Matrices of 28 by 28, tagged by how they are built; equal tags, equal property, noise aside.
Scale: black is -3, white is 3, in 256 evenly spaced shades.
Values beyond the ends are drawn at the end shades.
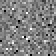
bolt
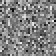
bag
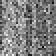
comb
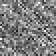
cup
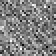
cup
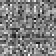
comb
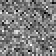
cup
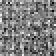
comb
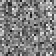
comb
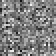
comb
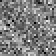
cup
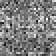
comb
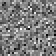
bag
